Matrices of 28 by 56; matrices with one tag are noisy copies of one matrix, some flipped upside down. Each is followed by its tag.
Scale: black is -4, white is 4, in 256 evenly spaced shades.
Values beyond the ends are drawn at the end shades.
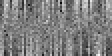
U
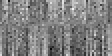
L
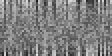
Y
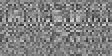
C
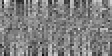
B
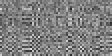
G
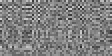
G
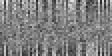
Y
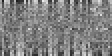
B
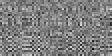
G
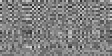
G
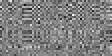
G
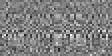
C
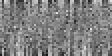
B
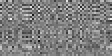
G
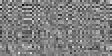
G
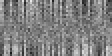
U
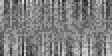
U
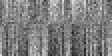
L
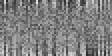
Y
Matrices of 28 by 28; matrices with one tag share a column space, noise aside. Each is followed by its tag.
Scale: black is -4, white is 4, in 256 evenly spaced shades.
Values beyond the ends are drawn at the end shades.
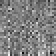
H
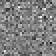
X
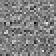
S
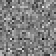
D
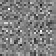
S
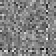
D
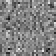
D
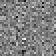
X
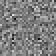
X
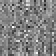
H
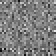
D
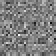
S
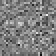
S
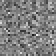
S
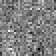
H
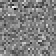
X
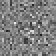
S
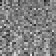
H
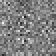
S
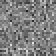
D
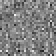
D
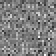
D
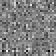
D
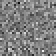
D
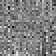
H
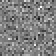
X
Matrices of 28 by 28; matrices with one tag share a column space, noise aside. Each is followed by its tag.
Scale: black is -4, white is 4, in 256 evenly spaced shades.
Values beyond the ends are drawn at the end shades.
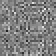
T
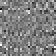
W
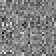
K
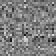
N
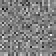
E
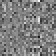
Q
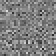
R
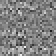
W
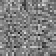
E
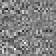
W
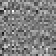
W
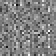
E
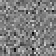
W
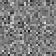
K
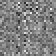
T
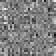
Q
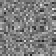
T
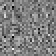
N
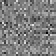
K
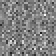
R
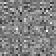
T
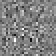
N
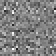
W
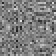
T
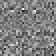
W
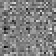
T
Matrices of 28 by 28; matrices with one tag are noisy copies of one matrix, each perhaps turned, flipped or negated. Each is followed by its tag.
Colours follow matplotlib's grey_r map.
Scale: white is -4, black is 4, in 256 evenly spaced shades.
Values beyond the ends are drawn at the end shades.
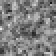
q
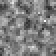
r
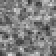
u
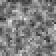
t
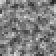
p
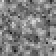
q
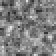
u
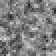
u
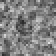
q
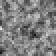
q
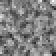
p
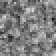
u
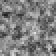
q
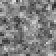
q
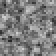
u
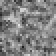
t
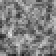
t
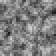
r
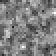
r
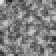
p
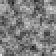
r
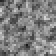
u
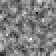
p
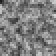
p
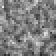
t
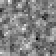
u
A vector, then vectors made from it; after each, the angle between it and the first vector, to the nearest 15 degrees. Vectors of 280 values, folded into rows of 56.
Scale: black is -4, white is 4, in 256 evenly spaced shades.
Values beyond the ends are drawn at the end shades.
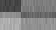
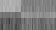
165 degrees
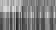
135 degrees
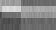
150 degrees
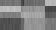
120 degrees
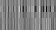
90 degrees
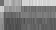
120 degrees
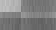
150 degrees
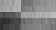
150 degrees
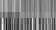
120 degrees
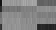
90 degrees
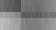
30 degrees
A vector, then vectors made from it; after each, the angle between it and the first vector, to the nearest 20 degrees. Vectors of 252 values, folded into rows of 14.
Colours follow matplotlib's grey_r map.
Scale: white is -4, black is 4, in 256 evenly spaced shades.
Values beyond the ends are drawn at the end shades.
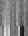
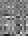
100 degrees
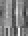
60 degrees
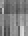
140 degrees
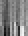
160 degrees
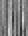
80 degrees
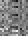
80 degrees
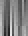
120 degrees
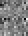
80 degrees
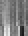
20 degrees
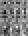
120 degrees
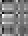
80 degrees
